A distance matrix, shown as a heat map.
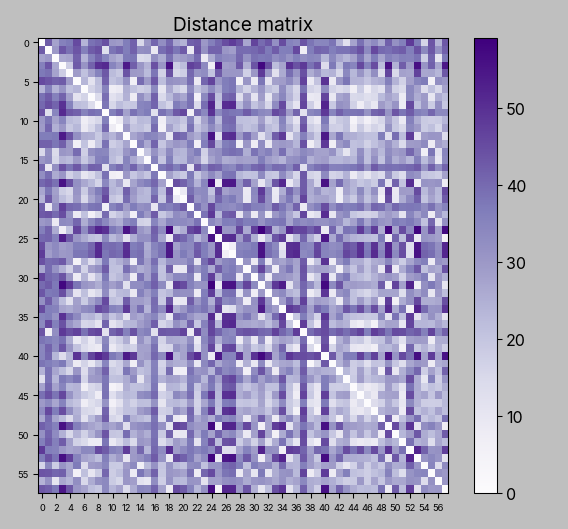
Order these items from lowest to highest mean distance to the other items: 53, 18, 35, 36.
36, 35, 18, 53
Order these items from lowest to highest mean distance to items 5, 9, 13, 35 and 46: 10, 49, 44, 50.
10, 44, 49, 50
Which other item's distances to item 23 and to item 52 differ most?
34
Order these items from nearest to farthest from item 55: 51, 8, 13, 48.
13, 51, 8, 48
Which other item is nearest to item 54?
14
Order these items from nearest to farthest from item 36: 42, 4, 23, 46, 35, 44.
44, 46, 35, 42, 4, 23
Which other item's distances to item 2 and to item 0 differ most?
23
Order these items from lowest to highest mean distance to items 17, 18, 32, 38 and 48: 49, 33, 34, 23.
33, 49, 23, 34
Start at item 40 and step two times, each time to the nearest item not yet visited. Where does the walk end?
3
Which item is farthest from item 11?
37
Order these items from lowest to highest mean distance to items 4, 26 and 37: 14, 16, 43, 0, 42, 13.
16, 42, 14, 13, 43, 0
